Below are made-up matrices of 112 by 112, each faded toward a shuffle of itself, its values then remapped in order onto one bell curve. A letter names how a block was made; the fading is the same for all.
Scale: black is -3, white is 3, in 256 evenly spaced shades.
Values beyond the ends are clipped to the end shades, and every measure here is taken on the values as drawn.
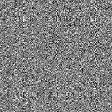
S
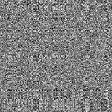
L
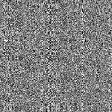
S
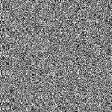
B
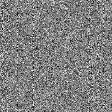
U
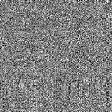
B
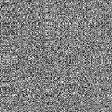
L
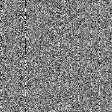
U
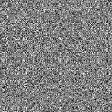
L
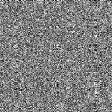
B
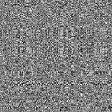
L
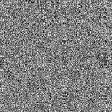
B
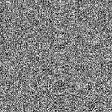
B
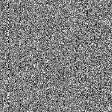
U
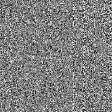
U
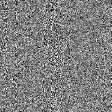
U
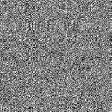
L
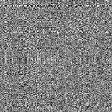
L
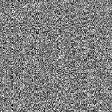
S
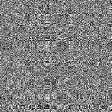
L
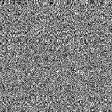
B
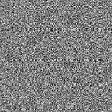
L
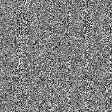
U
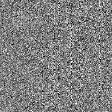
U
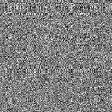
L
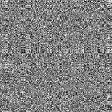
L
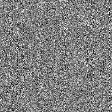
U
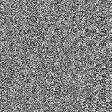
B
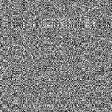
L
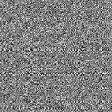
L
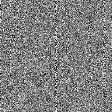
U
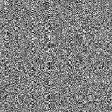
S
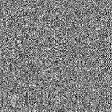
B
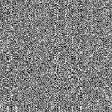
S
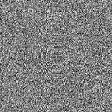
B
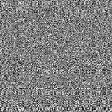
L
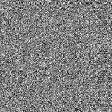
B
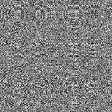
L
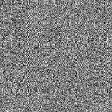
S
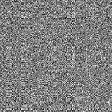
L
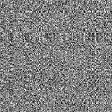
S
